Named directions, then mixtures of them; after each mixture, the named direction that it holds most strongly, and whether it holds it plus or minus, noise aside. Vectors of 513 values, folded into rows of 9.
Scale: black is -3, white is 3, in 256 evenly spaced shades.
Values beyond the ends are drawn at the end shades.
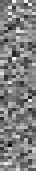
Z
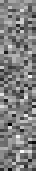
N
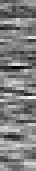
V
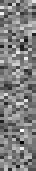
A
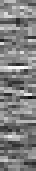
V, minus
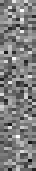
N, plus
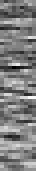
V, plus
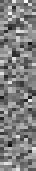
Z, plus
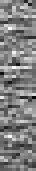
V, minus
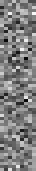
A, minus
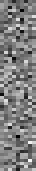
N, minus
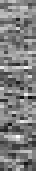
V, minus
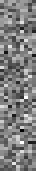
N, plus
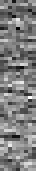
V, plus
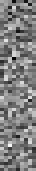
Z, minus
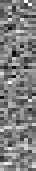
Z, plus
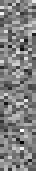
A, plus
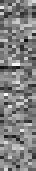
A, plus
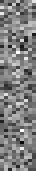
A, plus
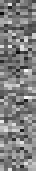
A, minus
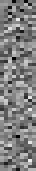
Z, minus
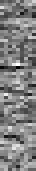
V, plus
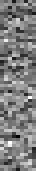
Z, minus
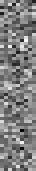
A, minus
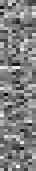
A, minus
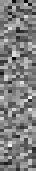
Z, minus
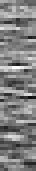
V, minus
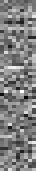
N, minus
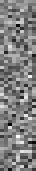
N, plus
